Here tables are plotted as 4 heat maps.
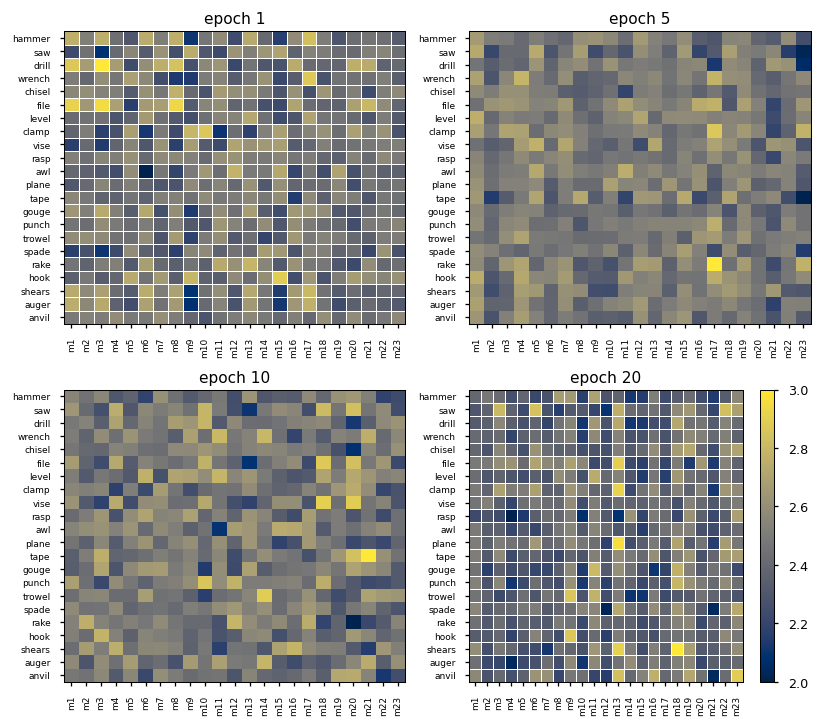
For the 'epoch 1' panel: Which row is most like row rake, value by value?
punch
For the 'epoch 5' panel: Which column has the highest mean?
m1
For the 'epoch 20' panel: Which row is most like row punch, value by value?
wrench
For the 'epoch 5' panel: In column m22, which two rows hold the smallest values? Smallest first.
saw, tape
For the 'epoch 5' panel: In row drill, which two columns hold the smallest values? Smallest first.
m23, m17
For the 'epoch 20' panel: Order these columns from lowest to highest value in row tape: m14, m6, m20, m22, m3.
m20, m6, m14, m3, m22
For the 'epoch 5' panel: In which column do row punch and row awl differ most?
m17
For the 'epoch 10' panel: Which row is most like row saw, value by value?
file
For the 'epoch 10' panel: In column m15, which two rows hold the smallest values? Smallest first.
plane, hook
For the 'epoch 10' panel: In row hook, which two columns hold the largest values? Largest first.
m3, m20
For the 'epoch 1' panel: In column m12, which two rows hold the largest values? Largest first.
awl, vise
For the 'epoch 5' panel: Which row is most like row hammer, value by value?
spade
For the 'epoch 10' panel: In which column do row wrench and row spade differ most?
m16
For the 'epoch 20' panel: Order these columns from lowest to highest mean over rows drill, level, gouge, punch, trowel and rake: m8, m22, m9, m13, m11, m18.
m8, m22, m13, m9, m18, m11
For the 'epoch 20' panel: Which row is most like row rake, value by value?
awl
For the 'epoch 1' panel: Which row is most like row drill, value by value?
file
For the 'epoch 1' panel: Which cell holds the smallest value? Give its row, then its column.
awl, m6
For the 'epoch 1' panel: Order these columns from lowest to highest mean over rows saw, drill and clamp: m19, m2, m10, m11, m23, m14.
m11, m23, m19, m14, m2, m10
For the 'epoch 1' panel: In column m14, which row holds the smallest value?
trowel
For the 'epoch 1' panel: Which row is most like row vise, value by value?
saw
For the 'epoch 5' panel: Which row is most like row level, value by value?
auger
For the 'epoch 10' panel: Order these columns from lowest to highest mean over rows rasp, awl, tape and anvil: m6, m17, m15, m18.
m18, m6, m15, m17
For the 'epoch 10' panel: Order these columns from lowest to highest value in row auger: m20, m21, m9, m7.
m7, m20, m9, m21
